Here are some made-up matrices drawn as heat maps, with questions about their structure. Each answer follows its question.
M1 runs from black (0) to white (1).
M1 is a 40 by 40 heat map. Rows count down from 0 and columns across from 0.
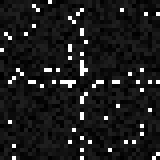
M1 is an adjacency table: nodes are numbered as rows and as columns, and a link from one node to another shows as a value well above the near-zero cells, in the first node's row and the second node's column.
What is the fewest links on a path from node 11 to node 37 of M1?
3
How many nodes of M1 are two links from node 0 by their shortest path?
1
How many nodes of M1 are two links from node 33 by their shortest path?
3
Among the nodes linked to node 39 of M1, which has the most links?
node 20
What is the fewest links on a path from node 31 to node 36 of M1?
6
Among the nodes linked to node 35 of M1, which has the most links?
node 17
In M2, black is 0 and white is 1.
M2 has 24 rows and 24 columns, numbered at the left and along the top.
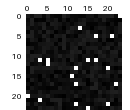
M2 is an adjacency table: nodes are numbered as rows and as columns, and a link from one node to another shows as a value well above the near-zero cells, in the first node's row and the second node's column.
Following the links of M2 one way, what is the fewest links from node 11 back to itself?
2
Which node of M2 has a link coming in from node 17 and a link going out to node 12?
node 22
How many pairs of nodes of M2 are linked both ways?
1
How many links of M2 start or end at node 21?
2
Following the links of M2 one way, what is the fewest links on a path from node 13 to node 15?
4
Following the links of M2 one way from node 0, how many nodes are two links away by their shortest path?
1
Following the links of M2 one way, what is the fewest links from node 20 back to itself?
7
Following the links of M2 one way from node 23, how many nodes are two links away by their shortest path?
1
